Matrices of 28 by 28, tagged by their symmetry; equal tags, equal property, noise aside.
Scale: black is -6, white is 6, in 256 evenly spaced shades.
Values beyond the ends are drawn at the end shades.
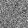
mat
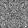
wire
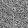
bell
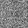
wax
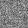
mat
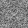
wire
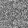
wax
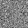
wax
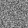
bell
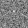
wire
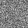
bell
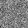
bell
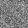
mat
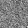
bell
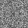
wax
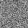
bell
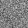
mat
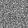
bell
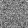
wire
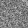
mat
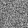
bell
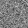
mat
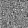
bell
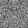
wire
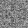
wax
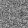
wax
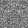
wire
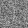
bell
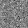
wax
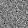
mat
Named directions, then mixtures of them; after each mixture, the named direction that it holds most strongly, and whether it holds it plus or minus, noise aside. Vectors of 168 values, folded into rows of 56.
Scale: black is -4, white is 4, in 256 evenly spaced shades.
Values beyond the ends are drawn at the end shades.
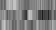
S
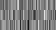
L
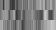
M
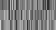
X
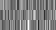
L, minus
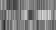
S, minus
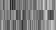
M, plus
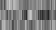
S, plus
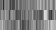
M, plus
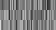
X, plus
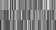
X, minus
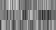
S, plus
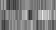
S, minus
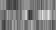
S, minus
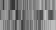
M, plus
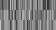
X, plus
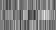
L, plus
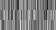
L, minus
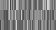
X, minus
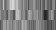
M, minus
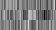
L, minus
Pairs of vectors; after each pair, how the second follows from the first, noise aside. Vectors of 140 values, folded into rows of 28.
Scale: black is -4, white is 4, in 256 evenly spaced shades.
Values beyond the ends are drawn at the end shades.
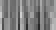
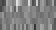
reversed, negated, partly zeroed.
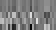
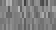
reversed, shrunk.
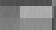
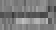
wrapped around, partly zeroed.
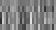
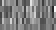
reversed, negated.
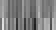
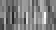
wrapped around, negated.
